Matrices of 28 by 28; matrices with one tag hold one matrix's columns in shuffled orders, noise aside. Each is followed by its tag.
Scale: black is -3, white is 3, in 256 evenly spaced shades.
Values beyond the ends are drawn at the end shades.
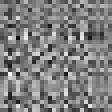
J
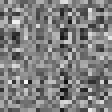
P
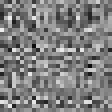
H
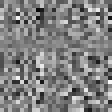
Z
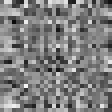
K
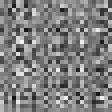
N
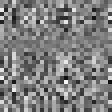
Z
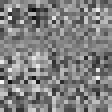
Z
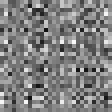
N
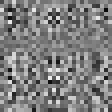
Z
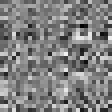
J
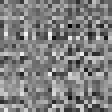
J
